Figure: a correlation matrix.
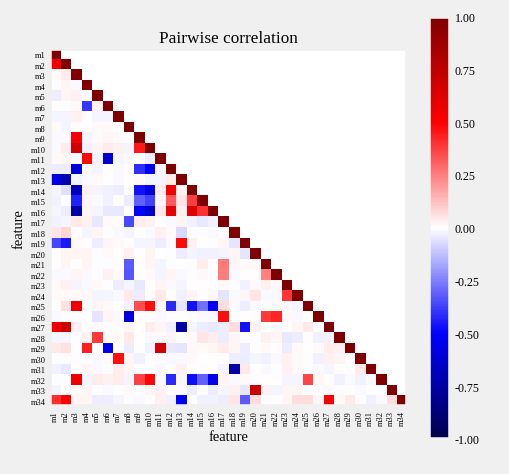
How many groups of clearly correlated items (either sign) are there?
9
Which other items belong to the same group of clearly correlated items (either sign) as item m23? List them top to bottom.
m24
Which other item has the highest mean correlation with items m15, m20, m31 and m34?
m33
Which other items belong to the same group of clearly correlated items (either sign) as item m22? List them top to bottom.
m8, m17, m21, m26
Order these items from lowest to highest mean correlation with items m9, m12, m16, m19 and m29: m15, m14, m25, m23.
m25, m23, m15, m14
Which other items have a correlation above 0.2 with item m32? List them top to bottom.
m3, m9, m10, m25
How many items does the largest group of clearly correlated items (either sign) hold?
9
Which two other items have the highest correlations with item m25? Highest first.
m3, m10
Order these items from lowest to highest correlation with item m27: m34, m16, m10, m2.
m16, m10, m34, m2
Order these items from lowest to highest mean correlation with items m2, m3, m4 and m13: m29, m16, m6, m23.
m16, m6, m23, m29
